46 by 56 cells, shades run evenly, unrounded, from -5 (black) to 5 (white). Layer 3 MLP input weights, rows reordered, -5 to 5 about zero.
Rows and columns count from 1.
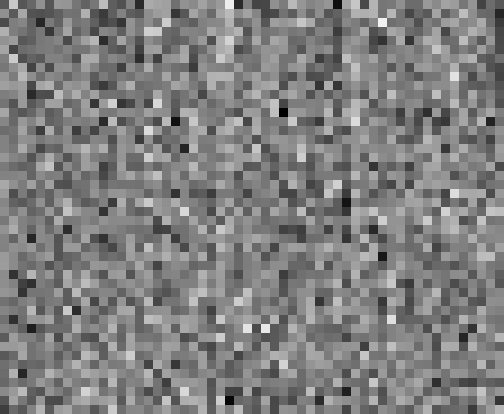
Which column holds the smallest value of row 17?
21
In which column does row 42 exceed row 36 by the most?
2
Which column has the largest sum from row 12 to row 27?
40
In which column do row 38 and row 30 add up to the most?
25
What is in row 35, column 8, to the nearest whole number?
3
